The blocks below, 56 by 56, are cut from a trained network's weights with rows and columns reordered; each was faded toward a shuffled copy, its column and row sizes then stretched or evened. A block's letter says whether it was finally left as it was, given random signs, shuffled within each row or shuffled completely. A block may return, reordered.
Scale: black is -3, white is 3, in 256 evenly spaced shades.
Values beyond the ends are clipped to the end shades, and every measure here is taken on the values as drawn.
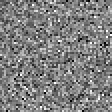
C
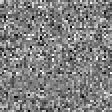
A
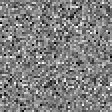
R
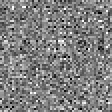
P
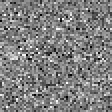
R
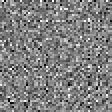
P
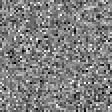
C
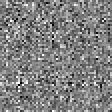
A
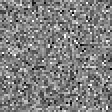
C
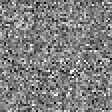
R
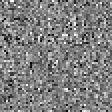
P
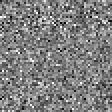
R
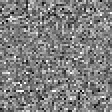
R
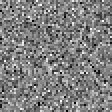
C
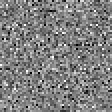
R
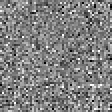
A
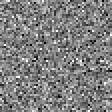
C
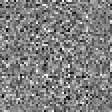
P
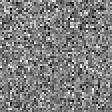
A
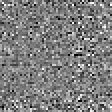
A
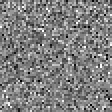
C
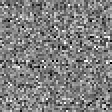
R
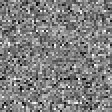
R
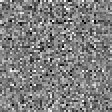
A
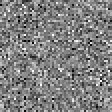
A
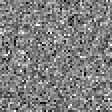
C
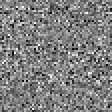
R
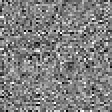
P
